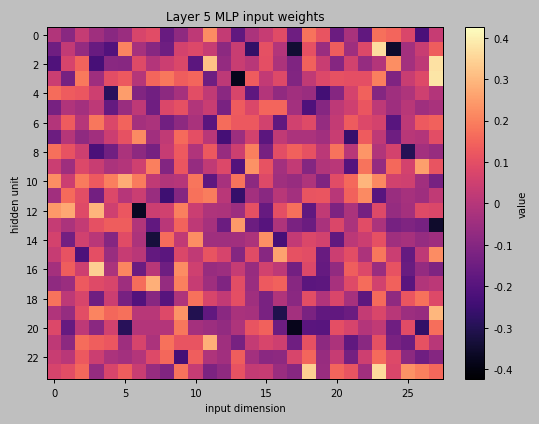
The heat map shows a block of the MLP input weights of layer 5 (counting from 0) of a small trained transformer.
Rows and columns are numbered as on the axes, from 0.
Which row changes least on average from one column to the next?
5
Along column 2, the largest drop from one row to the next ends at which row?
15
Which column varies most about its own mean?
27
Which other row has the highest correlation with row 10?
13
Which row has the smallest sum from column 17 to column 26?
20
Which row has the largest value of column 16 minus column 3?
8
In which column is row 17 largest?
7
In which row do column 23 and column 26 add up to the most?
23
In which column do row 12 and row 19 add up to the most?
3
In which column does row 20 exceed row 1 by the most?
14
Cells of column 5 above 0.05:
12
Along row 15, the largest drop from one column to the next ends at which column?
2
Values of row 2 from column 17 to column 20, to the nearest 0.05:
-0.1 0.15 0.05 -0.1
